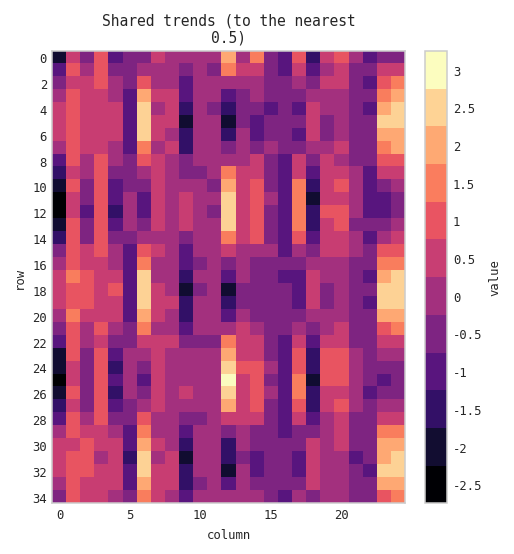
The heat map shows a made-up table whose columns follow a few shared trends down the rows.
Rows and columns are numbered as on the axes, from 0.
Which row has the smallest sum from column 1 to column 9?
12
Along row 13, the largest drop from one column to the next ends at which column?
18
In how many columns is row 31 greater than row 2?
10
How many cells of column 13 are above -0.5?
29
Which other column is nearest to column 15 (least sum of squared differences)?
21
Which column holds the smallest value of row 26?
0
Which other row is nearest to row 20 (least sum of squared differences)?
33
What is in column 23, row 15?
1
